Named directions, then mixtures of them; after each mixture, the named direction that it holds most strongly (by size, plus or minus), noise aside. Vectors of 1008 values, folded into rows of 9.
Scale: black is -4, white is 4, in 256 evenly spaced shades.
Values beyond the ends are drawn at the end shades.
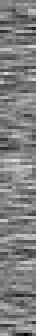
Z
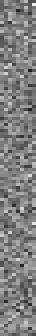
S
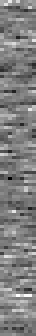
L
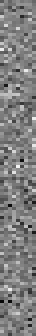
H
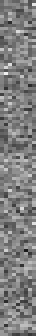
S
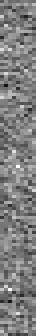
H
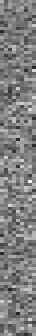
H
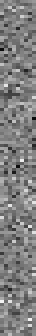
H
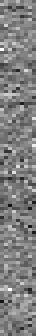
H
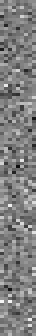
H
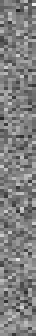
S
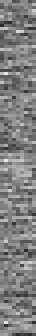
Z
